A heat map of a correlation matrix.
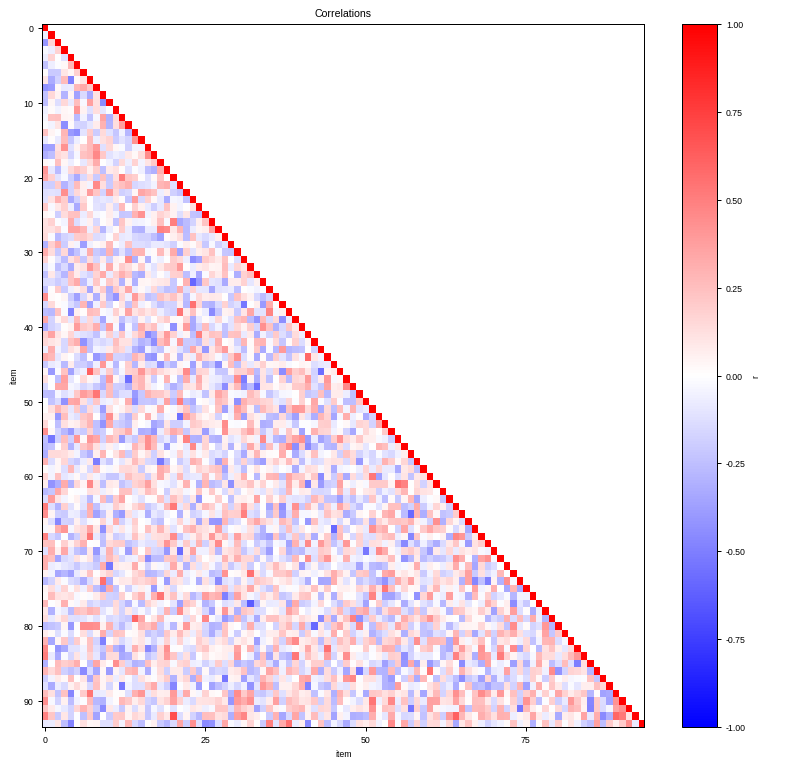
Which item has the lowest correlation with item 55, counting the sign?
1
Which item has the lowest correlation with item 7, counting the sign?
4
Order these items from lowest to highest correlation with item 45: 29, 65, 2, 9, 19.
19, 2, 65, 29, 9
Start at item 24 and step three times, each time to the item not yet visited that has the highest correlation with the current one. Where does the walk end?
83
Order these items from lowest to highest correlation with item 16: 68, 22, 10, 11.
68, 11, 10, 22
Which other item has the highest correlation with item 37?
23
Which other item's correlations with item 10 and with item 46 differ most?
43
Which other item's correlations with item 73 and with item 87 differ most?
28
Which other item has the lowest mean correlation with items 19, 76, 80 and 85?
58
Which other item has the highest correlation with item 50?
21
